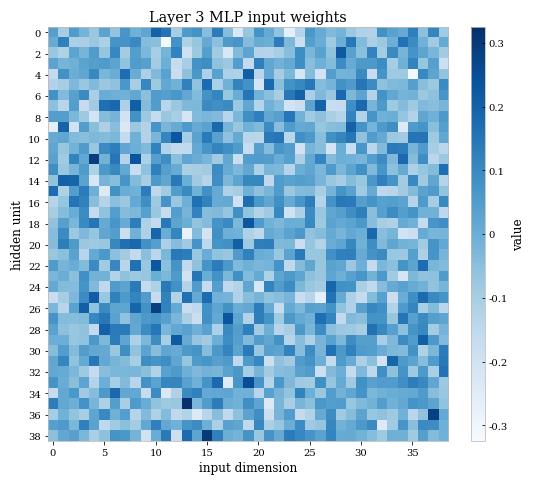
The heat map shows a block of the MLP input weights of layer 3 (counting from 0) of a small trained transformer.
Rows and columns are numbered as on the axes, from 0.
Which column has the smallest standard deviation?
2
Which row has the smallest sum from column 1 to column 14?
8
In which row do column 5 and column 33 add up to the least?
15
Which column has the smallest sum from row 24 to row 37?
21
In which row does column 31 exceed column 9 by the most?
19
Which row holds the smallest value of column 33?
25
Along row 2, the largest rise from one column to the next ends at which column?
28
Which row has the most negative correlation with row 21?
11
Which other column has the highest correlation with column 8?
6
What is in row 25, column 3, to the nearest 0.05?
0.1
